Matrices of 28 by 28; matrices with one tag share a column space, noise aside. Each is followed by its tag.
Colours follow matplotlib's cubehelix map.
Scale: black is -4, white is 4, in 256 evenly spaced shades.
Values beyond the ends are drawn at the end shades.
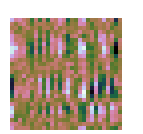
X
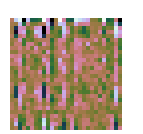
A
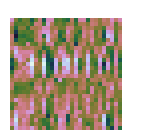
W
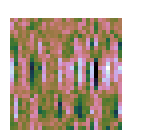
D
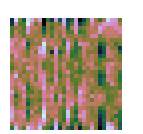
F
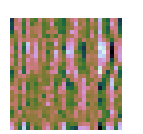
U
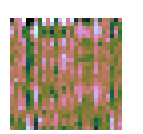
A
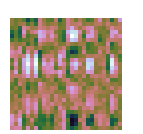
W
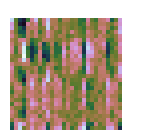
U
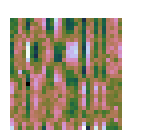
U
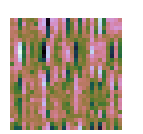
U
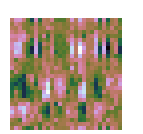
X
